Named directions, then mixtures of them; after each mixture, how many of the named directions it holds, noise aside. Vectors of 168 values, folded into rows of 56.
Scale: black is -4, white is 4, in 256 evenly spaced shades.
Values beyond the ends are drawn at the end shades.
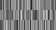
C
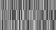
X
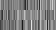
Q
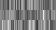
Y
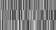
one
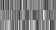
three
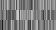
four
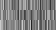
two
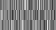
four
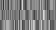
four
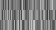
three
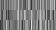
two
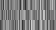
four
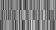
four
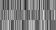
two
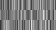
three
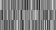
two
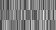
four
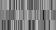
one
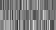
four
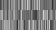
three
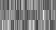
one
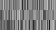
four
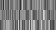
four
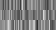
two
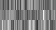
one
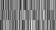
four
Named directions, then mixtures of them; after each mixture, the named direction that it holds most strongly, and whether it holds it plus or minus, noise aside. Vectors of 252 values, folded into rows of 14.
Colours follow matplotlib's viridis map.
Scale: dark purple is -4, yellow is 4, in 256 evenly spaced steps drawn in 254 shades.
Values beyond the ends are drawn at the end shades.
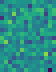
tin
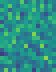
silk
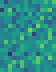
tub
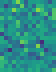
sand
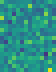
tin, minus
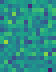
tin, plus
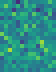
sand, minus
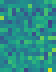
tin, minus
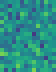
silk, minus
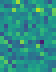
sand, plus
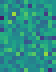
tin, plus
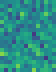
silk, minus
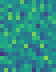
silk, plus
